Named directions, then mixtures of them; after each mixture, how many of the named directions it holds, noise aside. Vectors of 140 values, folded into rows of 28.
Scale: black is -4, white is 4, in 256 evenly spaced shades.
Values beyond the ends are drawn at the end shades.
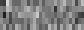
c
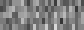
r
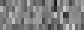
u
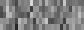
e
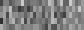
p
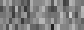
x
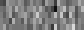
four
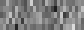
three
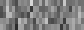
one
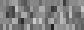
three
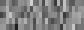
two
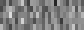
three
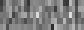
four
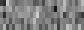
two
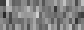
one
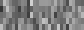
four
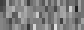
two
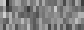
one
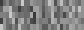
two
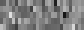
three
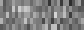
three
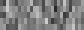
three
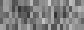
four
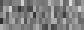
one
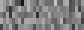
two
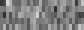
one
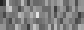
three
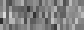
two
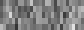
four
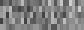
one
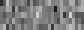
four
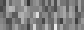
two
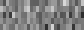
three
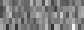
four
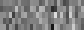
three
